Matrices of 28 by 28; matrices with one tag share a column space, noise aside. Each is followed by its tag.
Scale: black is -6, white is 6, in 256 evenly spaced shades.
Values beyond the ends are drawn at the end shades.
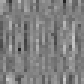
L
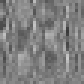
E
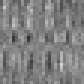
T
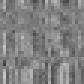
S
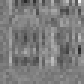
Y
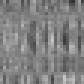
L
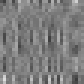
L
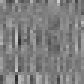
L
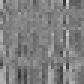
S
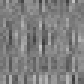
L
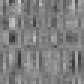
T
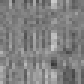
S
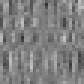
T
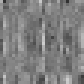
L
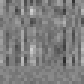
Y
